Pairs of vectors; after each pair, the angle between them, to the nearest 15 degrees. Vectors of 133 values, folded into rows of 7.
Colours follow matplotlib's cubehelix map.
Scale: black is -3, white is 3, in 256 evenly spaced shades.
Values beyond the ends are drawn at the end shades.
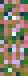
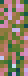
90 degrees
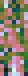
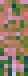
75 degrees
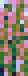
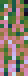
150 degrees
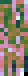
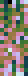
45 degrees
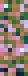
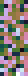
150 degrees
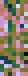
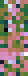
150 degrees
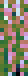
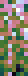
45 degrees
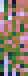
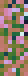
75 degrees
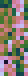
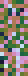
120 degrees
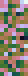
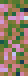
90 degrees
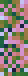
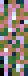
105 degrees
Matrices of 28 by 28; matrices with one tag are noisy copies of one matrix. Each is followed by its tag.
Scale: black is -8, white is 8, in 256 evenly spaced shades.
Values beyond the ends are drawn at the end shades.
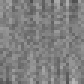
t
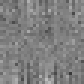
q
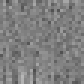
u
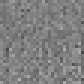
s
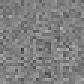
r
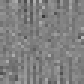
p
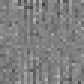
p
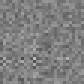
r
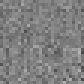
s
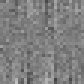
q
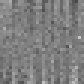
t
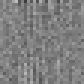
p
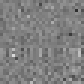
s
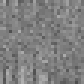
u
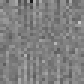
p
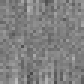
q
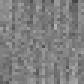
t
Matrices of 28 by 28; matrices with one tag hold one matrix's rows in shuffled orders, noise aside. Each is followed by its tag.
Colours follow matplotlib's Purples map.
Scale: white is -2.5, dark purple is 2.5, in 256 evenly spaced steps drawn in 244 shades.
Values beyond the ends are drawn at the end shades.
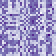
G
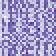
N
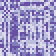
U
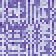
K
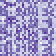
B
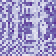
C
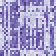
U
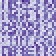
N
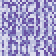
N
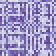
K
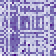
U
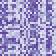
G
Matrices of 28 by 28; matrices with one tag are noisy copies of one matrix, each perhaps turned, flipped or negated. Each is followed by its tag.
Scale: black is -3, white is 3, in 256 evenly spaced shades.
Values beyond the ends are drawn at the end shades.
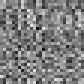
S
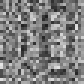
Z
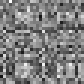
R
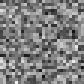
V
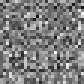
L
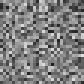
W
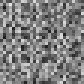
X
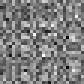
X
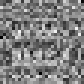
Z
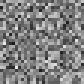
L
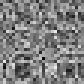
R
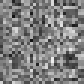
R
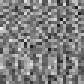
S
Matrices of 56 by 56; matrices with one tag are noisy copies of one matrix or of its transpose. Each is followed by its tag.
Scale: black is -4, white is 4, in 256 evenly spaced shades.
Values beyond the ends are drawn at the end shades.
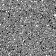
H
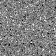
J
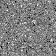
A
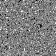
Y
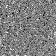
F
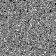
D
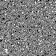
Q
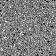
A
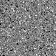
D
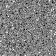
F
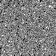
Q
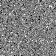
Q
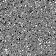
Q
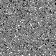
D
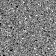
D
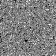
Y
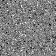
A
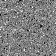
Y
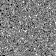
D
